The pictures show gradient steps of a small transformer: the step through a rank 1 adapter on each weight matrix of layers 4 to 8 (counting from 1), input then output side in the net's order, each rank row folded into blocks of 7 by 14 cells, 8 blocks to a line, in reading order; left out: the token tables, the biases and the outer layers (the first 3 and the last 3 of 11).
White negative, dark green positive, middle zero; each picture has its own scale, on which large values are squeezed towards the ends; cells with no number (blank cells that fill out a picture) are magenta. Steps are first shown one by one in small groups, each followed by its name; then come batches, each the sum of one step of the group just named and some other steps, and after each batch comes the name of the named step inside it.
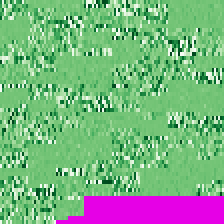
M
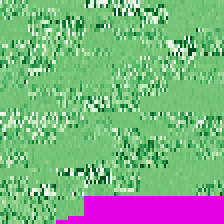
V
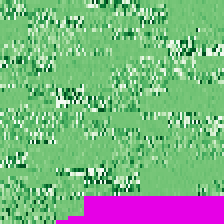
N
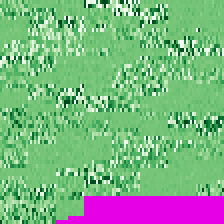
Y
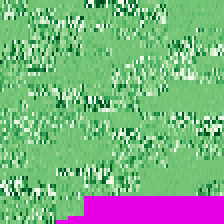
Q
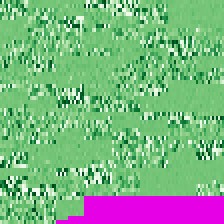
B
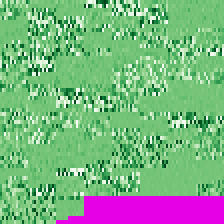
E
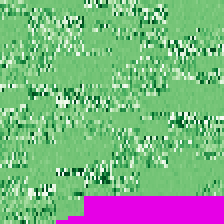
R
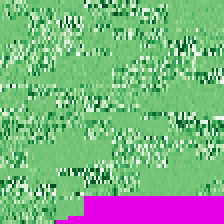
R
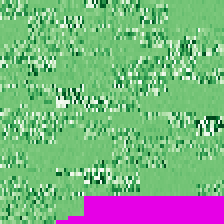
N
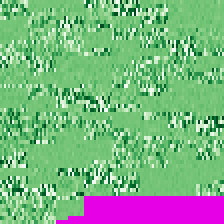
B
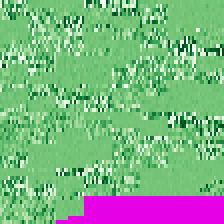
R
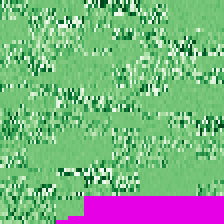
N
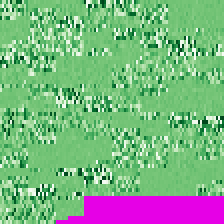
M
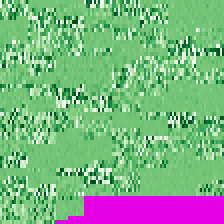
E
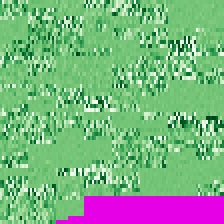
B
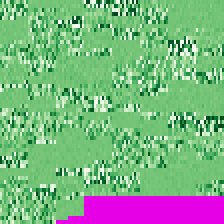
M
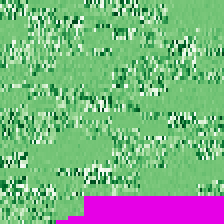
B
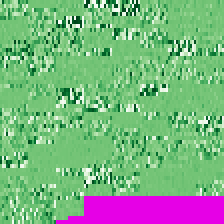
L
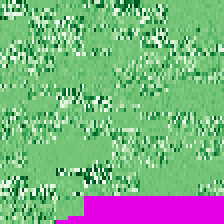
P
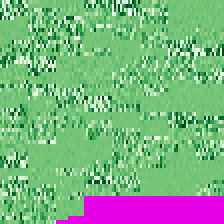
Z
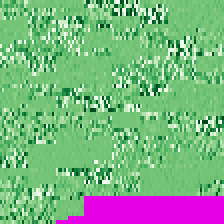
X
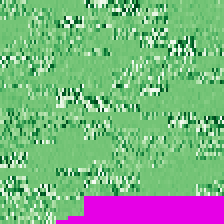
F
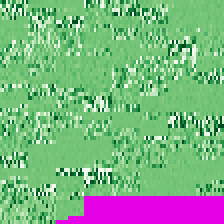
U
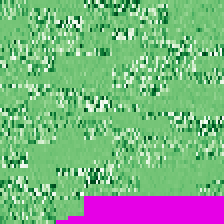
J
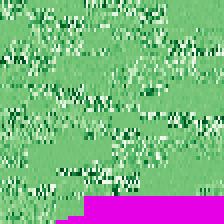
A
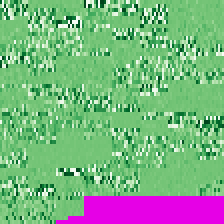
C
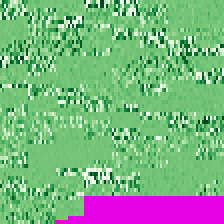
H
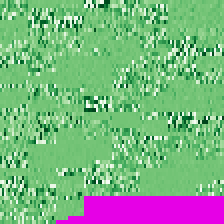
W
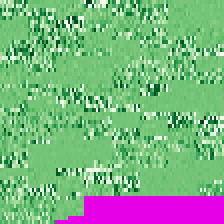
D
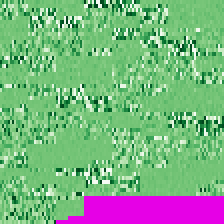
H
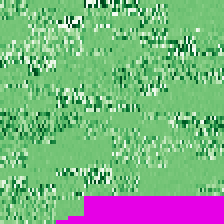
C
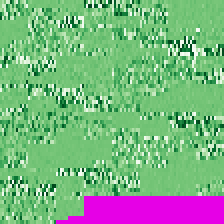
Z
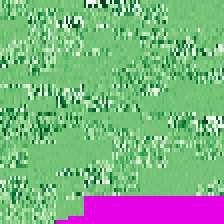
W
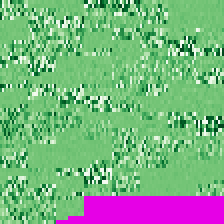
Z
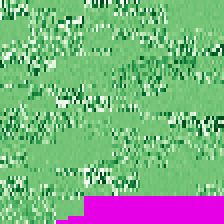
H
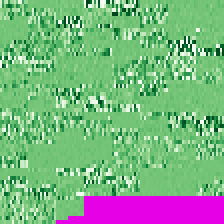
L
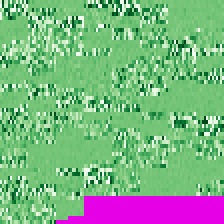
U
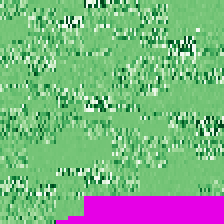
C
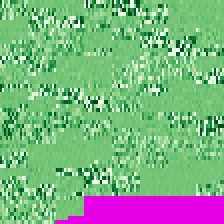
F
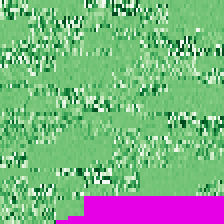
L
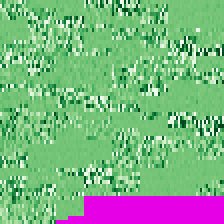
U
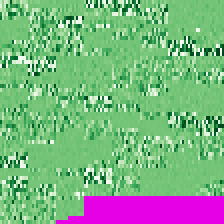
Z
